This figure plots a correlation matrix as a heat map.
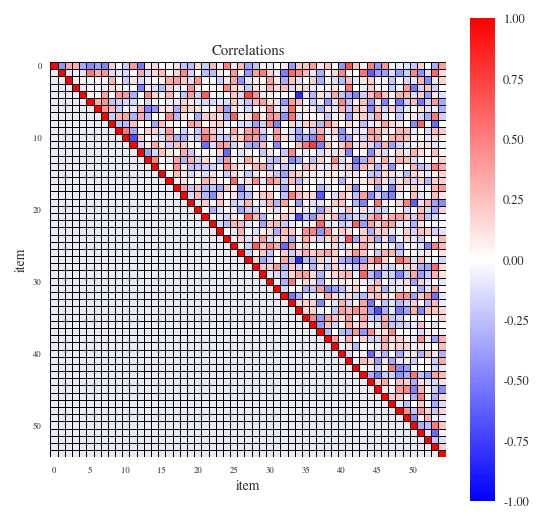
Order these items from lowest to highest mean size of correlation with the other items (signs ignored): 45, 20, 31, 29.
20, 31, 29, 45
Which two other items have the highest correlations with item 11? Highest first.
36, 35
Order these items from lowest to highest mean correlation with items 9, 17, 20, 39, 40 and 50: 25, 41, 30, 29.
30, 41, 25, 29
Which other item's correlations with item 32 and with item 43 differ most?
1
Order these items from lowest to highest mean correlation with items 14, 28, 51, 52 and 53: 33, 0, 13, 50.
0, 33, 50, 13
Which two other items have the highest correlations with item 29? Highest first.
43, 1
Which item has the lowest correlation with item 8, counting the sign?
53
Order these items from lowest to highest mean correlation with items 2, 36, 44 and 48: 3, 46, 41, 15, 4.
15, 3, 4, 41, 46
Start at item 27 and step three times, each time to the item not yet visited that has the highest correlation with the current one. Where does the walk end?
10
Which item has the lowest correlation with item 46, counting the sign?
5
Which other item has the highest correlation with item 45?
27
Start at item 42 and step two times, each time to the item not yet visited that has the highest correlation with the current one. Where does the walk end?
37
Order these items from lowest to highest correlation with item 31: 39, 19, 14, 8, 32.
8, 39, 19, 32, 14
